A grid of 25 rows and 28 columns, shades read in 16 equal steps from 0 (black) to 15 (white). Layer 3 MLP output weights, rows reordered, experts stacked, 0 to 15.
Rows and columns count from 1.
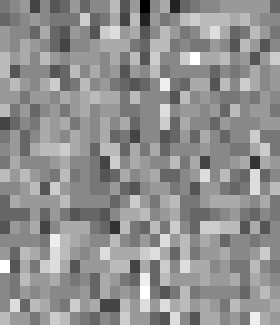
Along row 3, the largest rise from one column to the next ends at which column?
11
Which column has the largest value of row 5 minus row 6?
20
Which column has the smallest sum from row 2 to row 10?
15
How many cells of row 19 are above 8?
11
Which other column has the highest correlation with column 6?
7
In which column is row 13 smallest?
26
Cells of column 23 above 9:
8
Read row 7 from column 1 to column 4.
9 11 9 8
